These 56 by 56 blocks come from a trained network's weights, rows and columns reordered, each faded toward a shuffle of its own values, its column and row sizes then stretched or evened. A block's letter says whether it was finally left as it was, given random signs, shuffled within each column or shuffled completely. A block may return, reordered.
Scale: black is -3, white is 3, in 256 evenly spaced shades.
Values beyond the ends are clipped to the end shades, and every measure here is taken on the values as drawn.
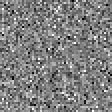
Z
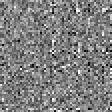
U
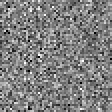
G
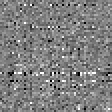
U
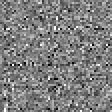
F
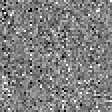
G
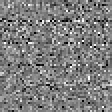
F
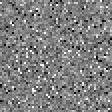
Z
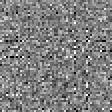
U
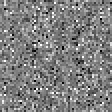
G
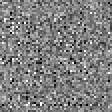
F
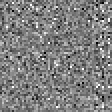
F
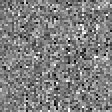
G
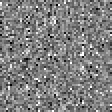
G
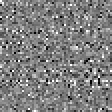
U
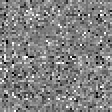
F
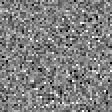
Z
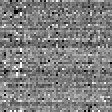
U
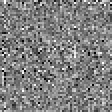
F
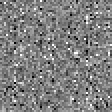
G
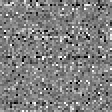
F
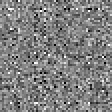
F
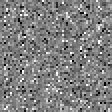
G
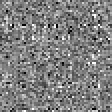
U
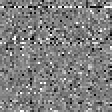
F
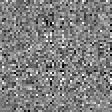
U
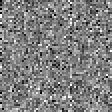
G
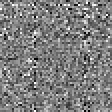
F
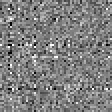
F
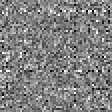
F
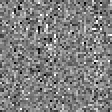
G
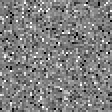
Z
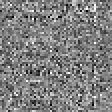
U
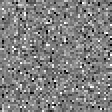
G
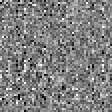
U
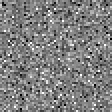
Z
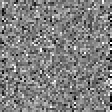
G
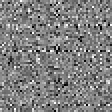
U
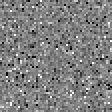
Z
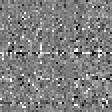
U
